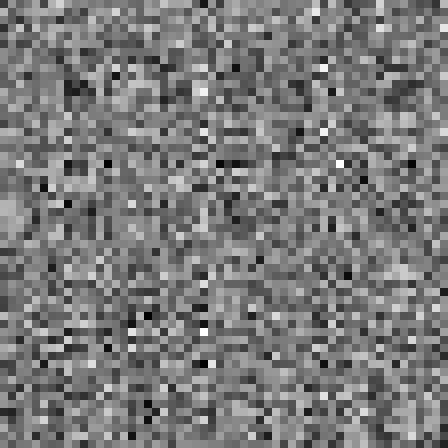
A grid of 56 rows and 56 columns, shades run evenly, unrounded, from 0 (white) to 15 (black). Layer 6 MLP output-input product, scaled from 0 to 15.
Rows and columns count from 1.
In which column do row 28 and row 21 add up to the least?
43
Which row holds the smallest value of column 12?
46
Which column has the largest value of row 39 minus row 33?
25
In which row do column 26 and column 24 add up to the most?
41
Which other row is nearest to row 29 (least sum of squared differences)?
36
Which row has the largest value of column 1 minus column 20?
4
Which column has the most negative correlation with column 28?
22
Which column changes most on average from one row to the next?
26
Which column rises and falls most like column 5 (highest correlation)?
48
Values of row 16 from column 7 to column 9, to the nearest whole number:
5 6 6
